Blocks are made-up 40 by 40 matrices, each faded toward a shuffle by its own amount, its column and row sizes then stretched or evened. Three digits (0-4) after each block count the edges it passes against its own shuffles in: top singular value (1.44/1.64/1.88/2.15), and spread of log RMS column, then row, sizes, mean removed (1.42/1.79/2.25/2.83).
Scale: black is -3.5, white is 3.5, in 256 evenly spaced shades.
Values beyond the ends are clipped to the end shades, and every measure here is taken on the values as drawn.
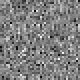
3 0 1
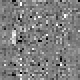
1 3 2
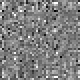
3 2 0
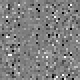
0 3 1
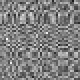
4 1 2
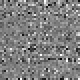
2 1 3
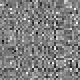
4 1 0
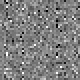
0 2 0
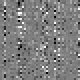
2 4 0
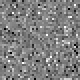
0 0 1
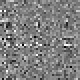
2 2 2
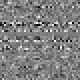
2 0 4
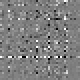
1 3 3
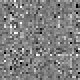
1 3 2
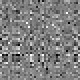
4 2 2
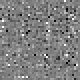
0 1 1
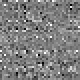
2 1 2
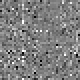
1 3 0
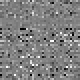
2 2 3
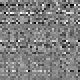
3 0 4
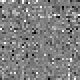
0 2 2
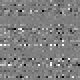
1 1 4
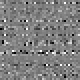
3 0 4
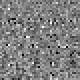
1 0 2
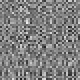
4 3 3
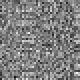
3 1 0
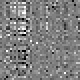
4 3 0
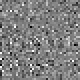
2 2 2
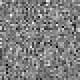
2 1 0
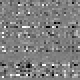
1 1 4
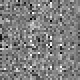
1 3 1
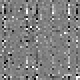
4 3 2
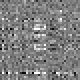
3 1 3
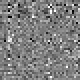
2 2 2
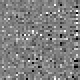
2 2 2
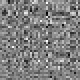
4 2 2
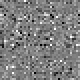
2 0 2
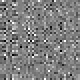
4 2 1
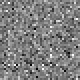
0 0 0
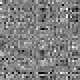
4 1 2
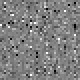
0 1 0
